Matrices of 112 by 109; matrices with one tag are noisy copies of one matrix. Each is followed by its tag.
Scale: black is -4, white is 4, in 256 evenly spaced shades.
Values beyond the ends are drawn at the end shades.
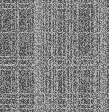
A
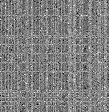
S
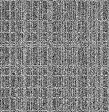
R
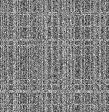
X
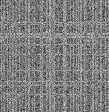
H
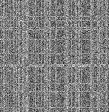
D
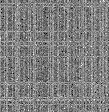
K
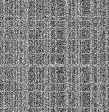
D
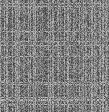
K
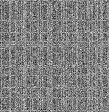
R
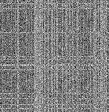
A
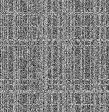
X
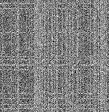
A
